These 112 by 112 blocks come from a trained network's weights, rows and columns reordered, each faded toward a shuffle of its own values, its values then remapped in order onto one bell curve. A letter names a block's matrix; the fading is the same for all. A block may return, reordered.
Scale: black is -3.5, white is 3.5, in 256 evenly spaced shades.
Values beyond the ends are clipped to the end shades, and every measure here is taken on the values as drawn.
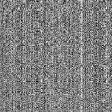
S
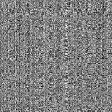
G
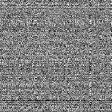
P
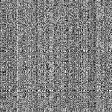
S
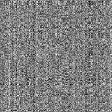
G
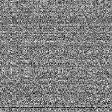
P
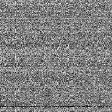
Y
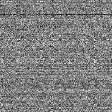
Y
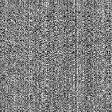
G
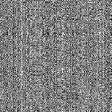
G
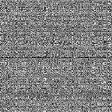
P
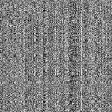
S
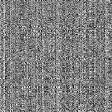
S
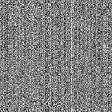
S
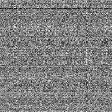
Y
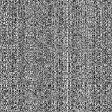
S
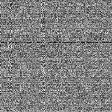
Y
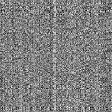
G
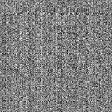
G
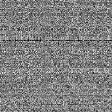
P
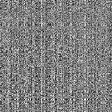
S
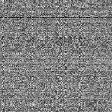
Y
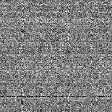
Y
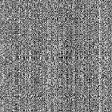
S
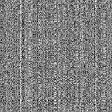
S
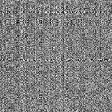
G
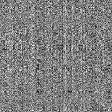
G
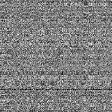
P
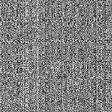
G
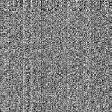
G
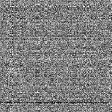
Y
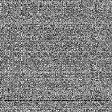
Y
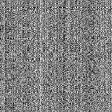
S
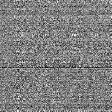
P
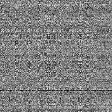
Y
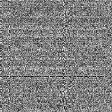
Y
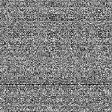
P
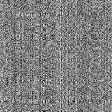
S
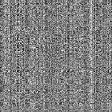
S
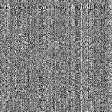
S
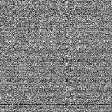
P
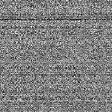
P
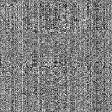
S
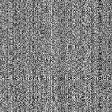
S
